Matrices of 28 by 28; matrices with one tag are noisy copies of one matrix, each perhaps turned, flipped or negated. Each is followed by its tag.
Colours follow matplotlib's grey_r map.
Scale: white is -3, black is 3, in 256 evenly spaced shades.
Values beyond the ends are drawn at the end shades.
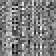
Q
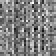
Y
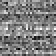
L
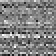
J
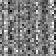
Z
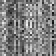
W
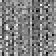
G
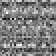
Z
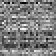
W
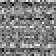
Z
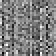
G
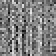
Y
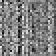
J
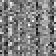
Z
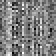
Q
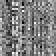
Q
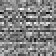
Y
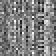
Q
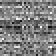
L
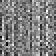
G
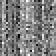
L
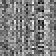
Q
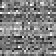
L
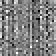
G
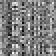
Q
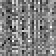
Q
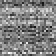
W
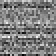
J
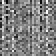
G
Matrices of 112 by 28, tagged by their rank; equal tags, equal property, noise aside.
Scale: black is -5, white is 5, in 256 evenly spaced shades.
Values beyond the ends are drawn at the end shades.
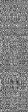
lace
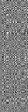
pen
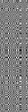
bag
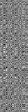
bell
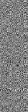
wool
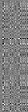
bag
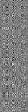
bell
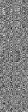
wool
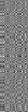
bag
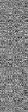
wool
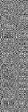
wool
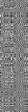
pen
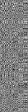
bell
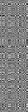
bag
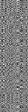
pen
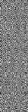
lace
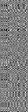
bag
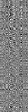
bell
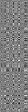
bag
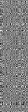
pen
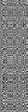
pen
